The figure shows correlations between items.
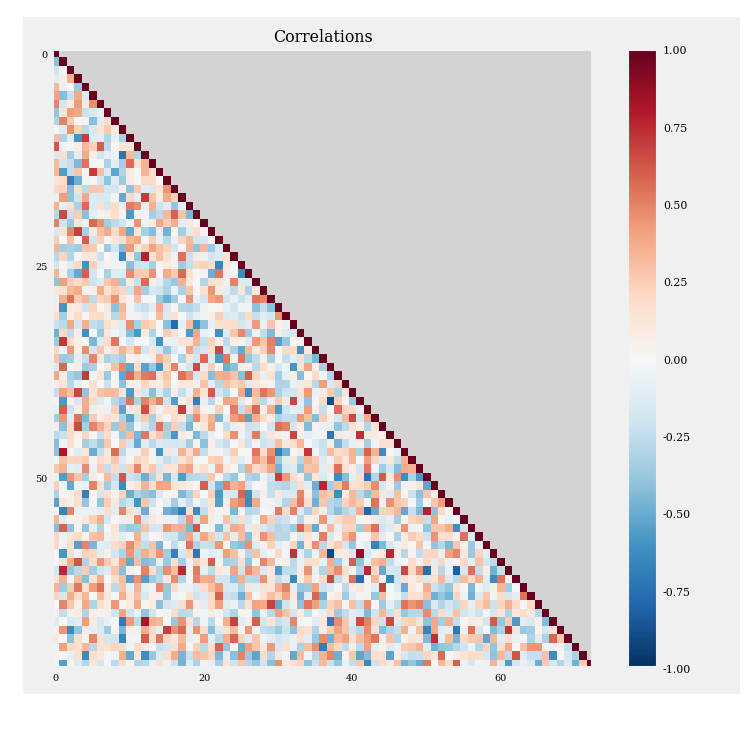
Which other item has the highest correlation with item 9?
50
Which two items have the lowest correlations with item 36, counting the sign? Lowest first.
70, 22
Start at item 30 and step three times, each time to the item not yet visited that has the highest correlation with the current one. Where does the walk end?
72
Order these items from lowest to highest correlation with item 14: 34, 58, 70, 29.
34, 58, 29, 70
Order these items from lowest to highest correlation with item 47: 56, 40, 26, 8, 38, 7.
26, 7, 38, 40, 56, 8
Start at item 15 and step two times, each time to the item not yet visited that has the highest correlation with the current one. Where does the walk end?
61
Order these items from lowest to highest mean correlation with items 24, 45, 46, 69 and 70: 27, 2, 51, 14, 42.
2, 51, 14, 42, 27
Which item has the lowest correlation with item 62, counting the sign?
41
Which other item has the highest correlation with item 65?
29
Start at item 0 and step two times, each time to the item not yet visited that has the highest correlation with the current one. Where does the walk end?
6
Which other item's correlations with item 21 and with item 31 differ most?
40
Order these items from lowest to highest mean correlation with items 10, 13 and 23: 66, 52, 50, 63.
52, 50, 66, 63
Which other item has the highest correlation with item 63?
44
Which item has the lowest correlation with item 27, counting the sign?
71
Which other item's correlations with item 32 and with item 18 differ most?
11
